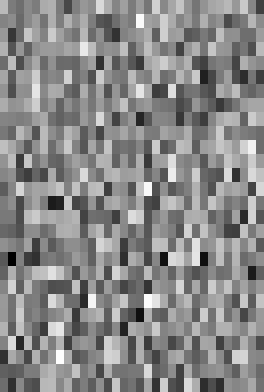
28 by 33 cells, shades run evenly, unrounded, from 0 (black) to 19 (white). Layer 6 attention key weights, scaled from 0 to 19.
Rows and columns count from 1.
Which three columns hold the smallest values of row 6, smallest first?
26, 31, 33
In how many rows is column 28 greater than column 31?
14
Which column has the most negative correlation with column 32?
19
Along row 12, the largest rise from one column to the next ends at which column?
4
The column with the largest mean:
7
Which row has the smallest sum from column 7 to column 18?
21
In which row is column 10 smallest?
23
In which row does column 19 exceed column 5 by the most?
22
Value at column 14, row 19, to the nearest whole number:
10
